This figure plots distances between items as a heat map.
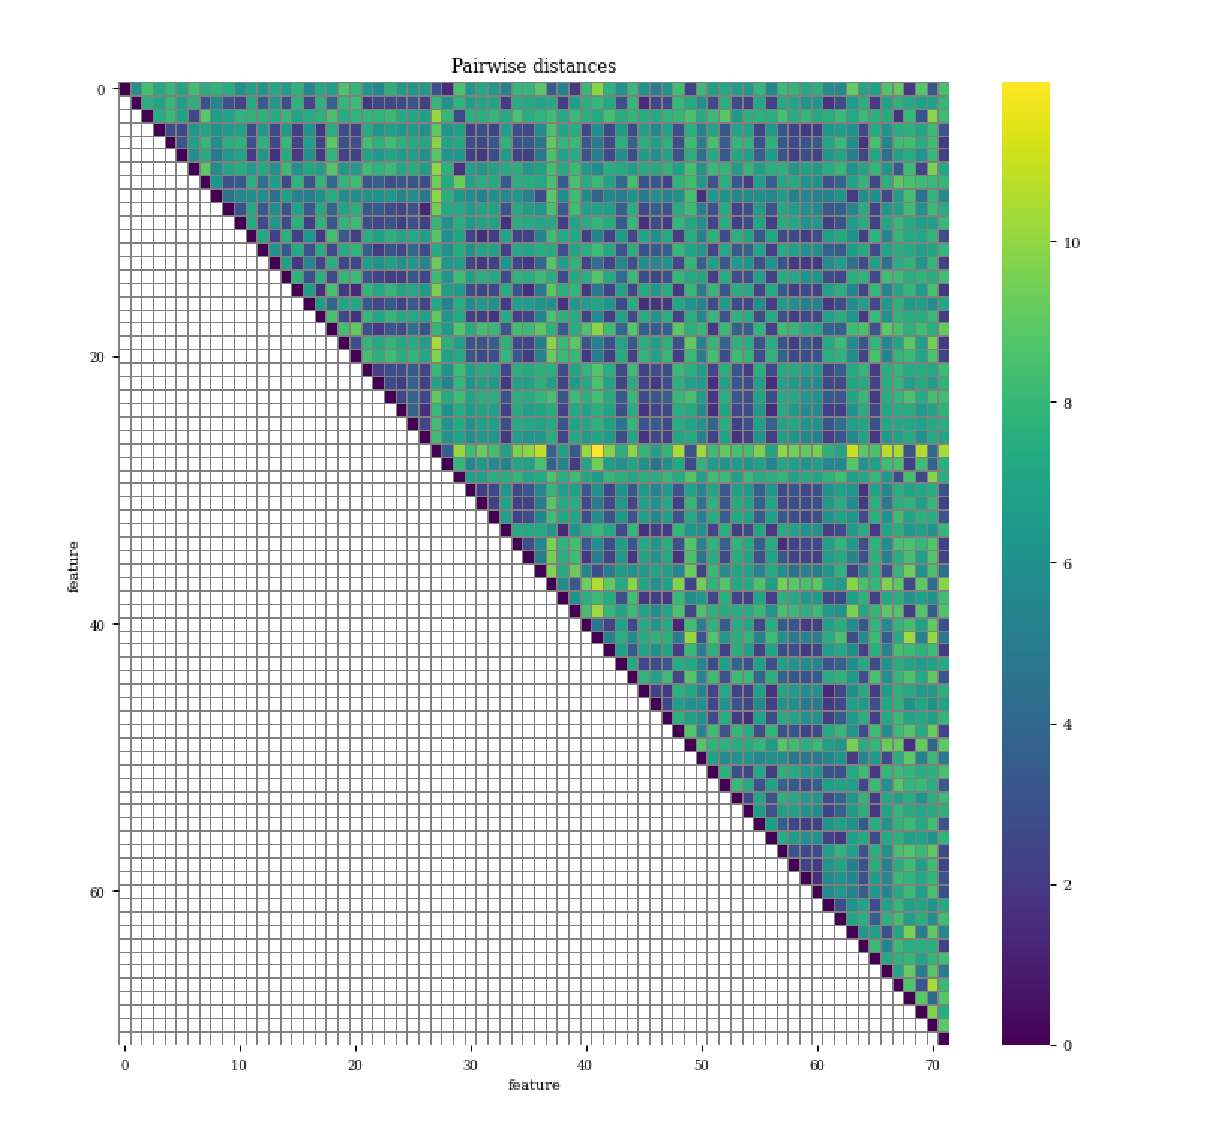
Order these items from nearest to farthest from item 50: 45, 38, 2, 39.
45, 38, 2, 39
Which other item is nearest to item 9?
26
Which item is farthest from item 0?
41
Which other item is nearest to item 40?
48
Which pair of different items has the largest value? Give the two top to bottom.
27, 41
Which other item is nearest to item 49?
68
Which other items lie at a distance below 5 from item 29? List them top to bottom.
2, 6, 67, 69
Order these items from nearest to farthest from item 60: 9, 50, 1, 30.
30, 50, 9, 1
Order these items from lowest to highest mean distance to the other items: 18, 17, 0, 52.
17, 52, 18, 0
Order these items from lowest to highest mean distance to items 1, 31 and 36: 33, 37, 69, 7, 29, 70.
33, 7, 69, 29, 70, 37
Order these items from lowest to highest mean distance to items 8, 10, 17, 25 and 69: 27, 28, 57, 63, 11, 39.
63, 11, 57, 28, 39, 27
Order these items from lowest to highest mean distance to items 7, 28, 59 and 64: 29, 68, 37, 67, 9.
9, 68, 37, 29, 67
